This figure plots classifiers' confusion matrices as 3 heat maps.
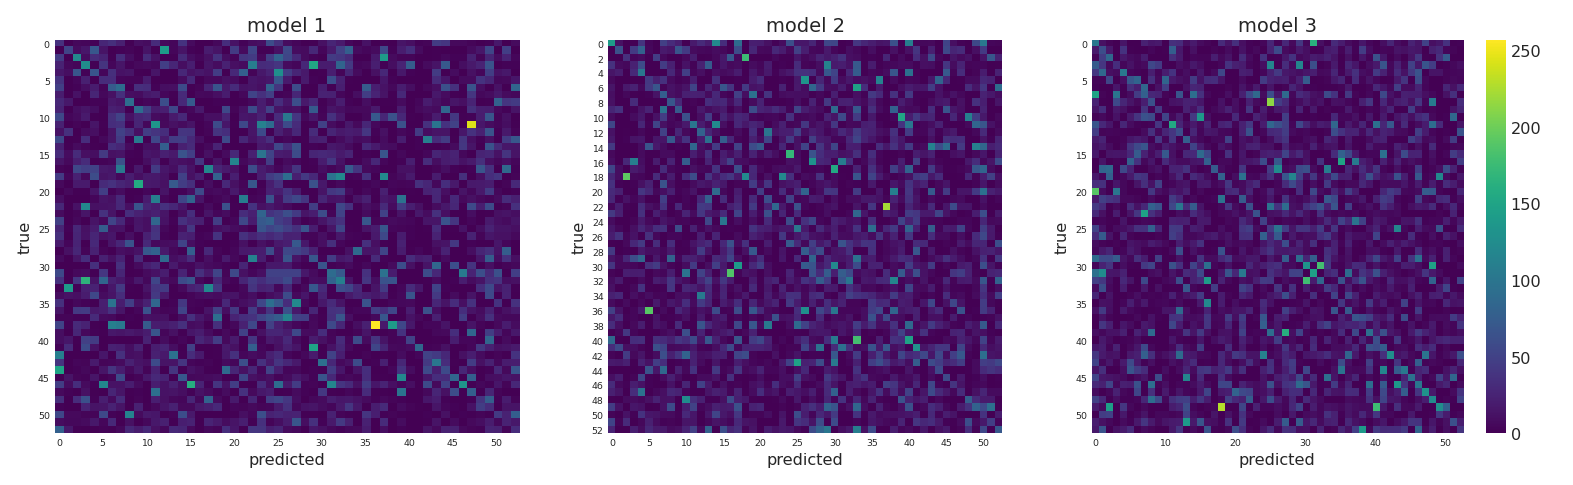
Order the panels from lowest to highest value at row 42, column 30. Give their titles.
model 1, model 3, model 2
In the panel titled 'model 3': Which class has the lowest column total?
17
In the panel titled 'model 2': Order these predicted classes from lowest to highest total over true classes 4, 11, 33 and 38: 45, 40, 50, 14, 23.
23, 45, 14, 50, 40
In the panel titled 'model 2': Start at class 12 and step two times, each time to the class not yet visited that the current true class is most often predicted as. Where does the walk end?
13
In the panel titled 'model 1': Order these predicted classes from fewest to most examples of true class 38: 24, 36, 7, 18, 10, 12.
12, 18, 24, 10, 7, 36
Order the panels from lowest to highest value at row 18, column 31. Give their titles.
model 2, model 3, model 1
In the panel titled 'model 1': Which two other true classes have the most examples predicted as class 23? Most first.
11, 15
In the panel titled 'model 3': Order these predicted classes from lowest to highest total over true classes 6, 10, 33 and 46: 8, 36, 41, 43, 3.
3, 36, 41, 8, 43
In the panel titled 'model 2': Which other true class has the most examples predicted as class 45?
14
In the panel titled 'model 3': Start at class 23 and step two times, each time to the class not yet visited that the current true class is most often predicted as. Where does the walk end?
0
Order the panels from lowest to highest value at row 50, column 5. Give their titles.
model 3, model 2, model 1
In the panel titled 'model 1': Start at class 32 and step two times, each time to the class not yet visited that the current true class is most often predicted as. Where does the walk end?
29
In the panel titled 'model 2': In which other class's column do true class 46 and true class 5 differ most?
26
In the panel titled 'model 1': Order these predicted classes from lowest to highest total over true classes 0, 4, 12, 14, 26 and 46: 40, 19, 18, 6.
40, 19, 6, 18
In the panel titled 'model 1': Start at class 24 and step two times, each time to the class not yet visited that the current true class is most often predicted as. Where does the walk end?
47
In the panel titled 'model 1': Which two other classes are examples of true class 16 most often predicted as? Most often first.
20, 7
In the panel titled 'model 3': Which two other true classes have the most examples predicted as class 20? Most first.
47, 52
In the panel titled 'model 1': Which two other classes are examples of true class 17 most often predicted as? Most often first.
7, 51
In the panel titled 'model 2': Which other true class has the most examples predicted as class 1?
41
